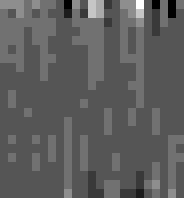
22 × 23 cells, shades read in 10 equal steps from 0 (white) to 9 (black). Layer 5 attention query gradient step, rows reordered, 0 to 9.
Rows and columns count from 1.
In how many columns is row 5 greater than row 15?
3
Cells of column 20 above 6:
4
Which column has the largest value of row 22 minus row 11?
18
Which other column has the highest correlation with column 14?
20
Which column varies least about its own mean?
8
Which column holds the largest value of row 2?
22
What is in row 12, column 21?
6
